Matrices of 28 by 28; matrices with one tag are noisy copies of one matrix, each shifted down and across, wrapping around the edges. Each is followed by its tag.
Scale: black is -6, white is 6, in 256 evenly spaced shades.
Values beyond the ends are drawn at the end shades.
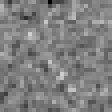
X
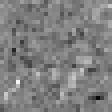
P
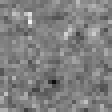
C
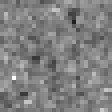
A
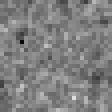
A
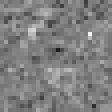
P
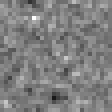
X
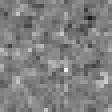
C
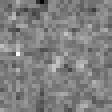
C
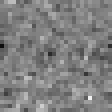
C
